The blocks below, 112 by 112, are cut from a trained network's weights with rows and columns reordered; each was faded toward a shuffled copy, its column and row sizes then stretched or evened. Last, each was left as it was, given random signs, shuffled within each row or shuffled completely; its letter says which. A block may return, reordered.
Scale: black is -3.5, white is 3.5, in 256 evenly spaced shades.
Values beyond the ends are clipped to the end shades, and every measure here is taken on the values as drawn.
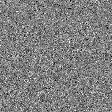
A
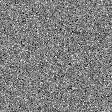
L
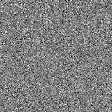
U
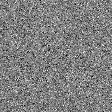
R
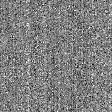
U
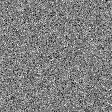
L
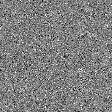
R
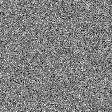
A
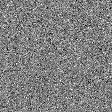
A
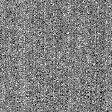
U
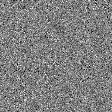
R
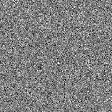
U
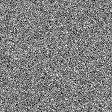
L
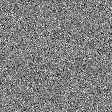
L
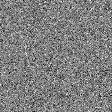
R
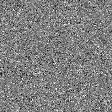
A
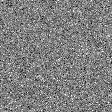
L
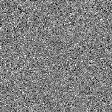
U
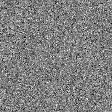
A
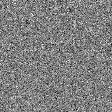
A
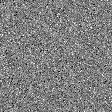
L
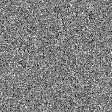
R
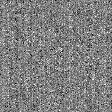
U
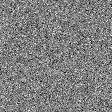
L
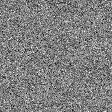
L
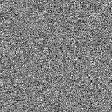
U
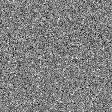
A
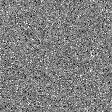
L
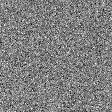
L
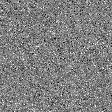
A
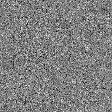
R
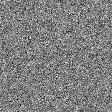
L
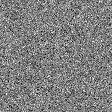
L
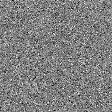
R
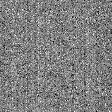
U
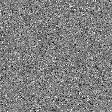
A
